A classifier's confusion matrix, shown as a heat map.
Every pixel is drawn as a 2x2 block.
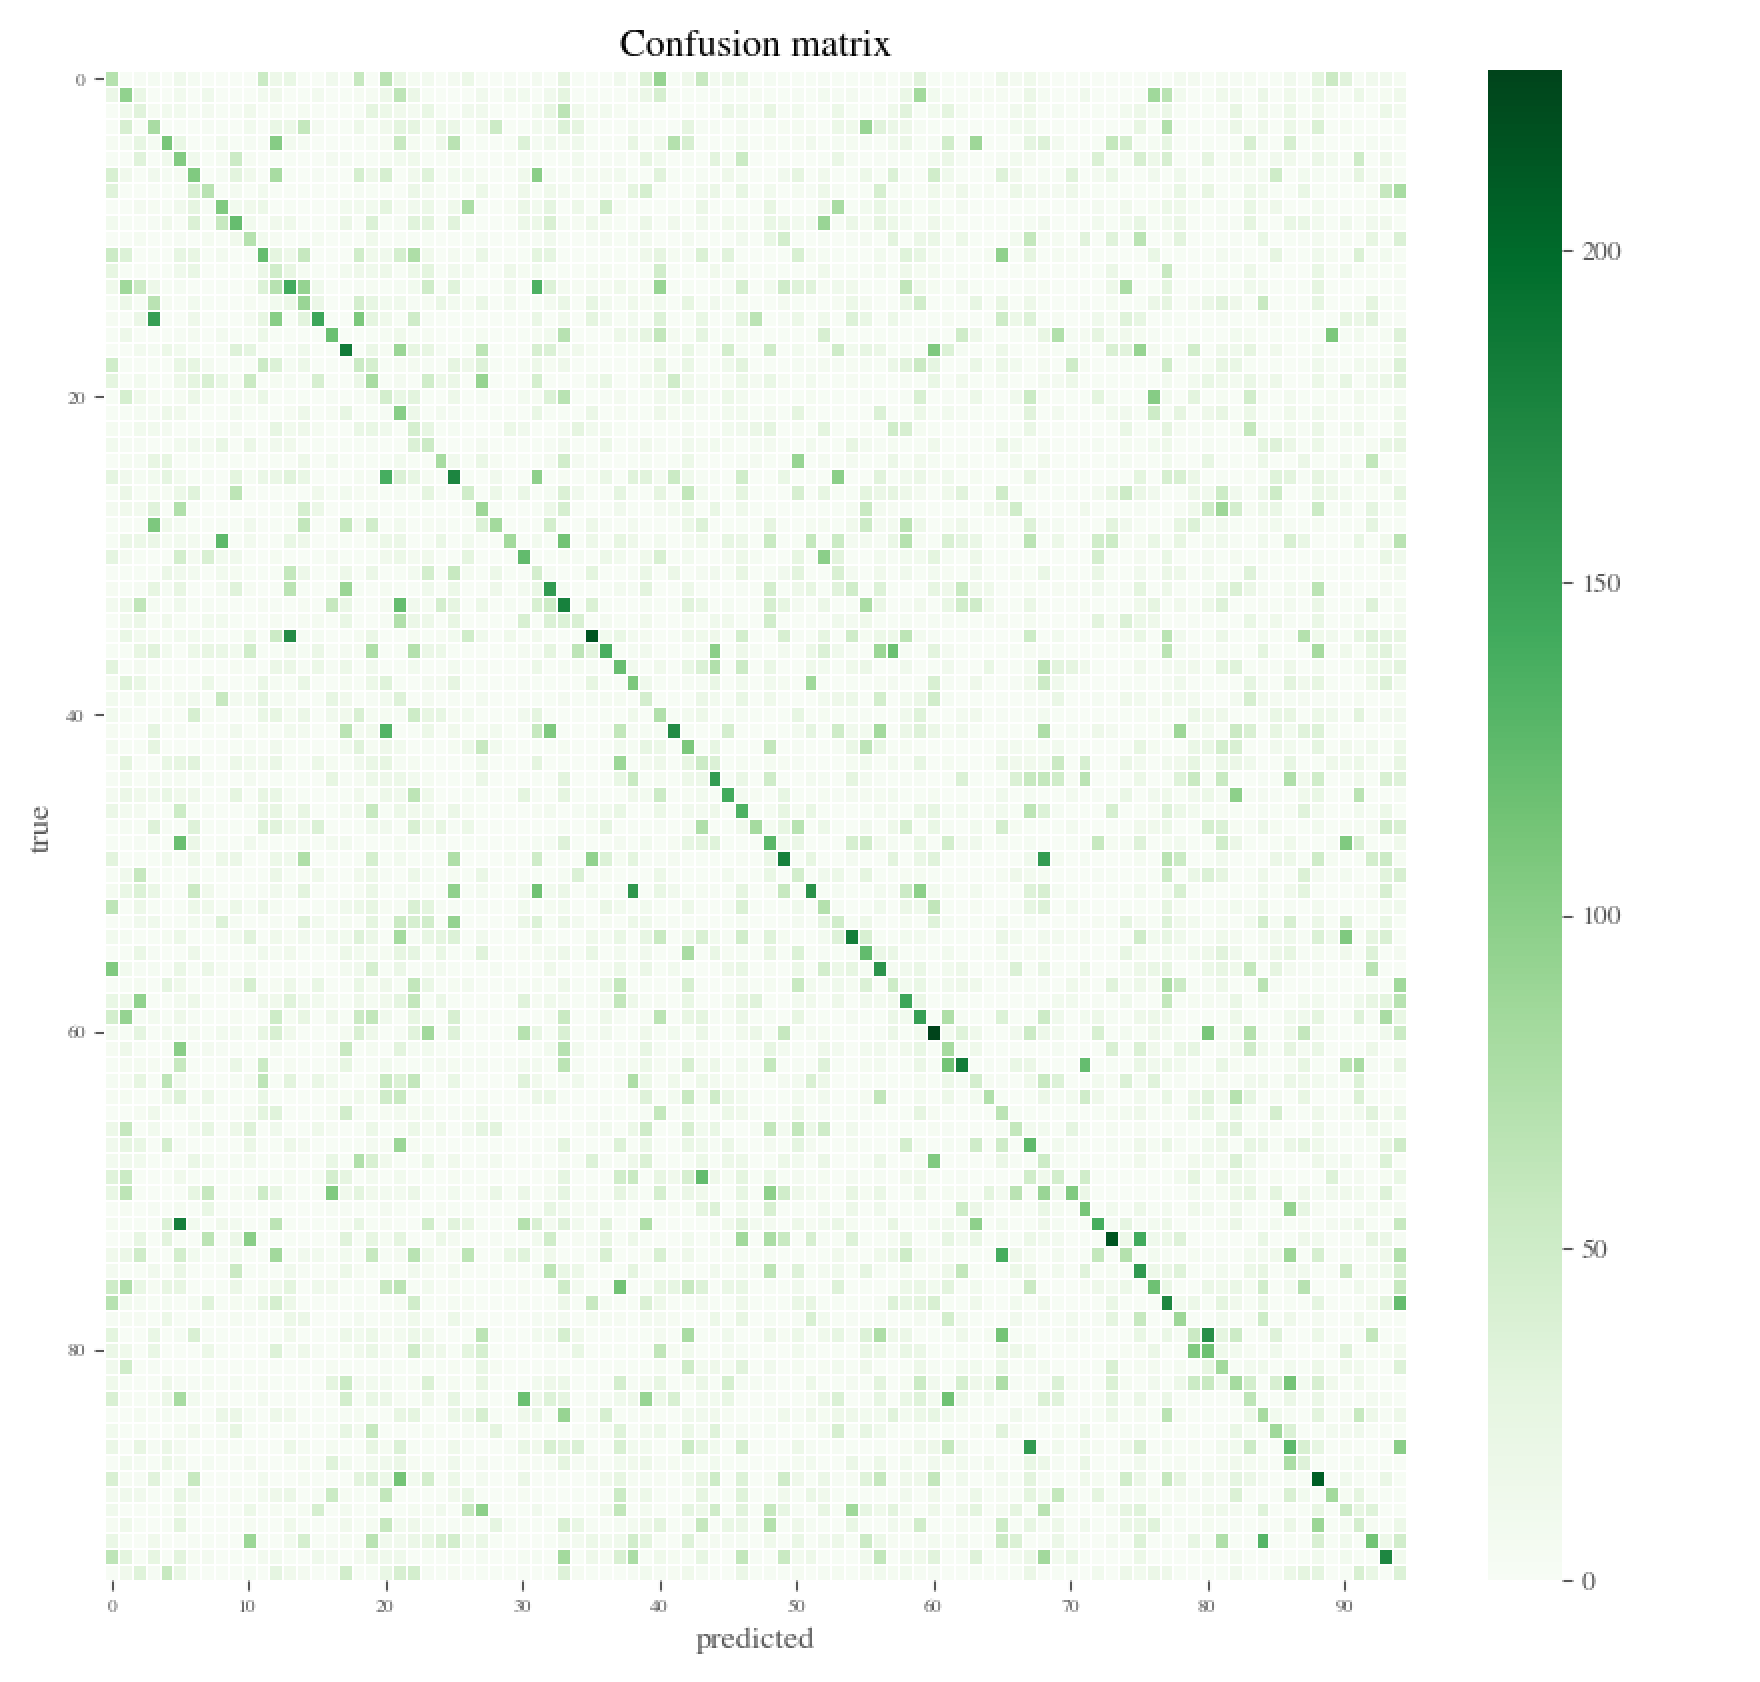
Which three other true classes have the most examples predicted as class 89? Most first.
16, 0, 69
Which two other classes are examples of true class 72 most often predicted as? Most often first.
5, 63
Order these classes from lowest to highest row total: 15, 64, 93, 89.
89, 64, 93, 15
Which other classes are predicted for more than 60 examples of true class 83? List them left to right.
5, 30, 39, 61
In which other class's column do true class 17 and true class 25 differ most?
20
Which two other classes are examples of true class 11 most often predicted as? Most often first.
65, 22
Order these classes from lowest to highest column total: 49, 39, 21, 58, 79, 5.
79, 49, 39, 58, 5, 21
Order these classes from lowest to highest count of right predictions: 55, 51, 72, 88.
55, 72, 51, 88
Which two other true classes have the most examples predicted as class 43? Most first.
69, 47
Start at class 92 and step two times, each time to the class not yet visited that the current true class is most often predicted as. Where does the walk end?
33
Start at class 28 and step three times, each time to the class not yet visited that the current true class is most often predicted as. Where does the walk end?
42
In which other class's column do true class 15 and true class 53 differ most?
3
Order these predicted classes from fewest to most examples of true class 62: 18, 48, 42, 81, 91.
18, 81, 42, 48, 91
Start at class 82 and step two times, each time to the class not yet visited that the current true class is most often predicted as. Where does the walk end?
67
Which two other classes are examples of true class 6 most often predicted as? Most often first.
31, 12
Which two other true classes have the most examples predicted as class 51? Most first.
38, 29
